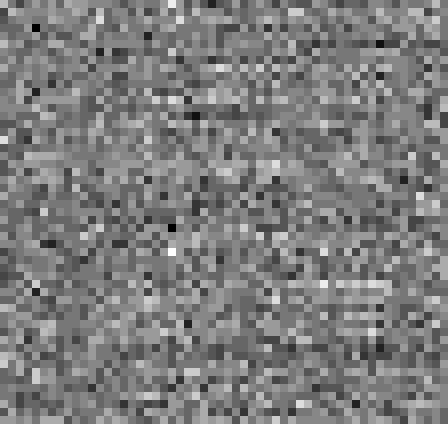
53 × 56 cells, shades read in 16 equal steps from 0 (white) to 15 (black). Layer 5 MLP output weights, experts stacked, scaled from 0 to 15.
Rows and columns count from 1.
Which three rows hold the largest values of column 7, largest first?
31, 11, 38
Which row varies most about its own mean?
36
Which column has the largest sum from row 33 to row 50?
8
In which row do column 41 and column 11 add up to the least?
32
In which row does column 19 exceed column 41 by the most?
5
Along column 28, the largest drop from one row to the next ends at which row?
9
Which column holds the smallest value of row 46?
1
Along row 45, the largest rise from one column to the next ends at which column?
46
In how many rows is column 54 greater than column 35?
26
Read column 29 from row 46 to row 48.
7 6 7
